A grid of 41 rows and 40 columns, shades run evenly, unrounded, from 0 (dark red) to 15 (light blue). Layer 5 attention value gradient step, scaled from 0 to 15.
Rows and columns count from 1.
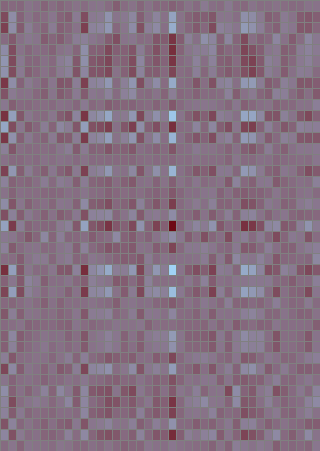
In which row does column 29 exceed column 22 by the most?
21
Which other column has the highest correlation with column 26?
24
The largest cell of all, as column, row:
22, 25
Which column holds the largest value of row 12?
1
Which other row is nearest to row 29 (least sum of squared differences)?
20
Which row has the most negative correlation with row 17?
9
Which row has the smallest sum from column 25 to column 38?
12
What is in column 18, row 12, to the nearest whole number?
10
